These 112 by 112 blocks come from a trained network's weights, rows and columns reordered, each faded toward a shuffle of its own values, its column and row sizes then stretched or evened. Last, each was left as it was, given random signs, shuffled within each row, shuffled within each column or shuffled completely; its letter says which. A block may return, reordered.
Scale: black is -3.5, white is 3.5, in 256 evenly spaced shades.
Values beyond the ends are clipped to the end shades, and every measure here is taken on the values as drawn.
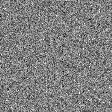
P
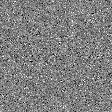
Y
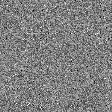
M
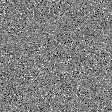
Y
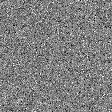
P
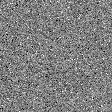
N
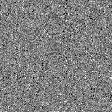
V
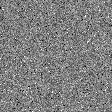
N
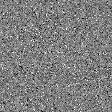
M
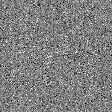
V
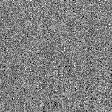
V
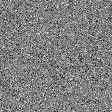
N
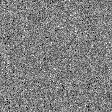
P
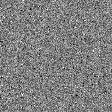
M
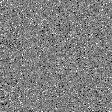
V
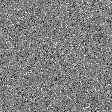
N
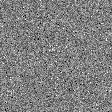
N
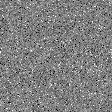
Y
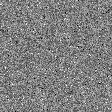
N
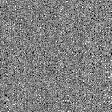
V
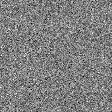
P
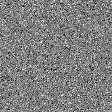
M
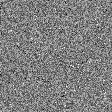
P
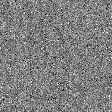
P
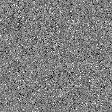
M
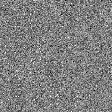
V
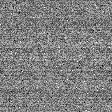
V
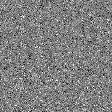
V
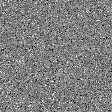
Y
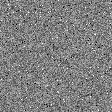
N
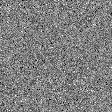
Y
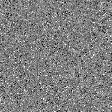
V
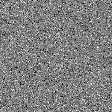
P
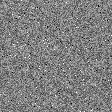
N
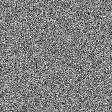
N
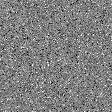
N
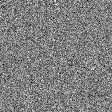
N
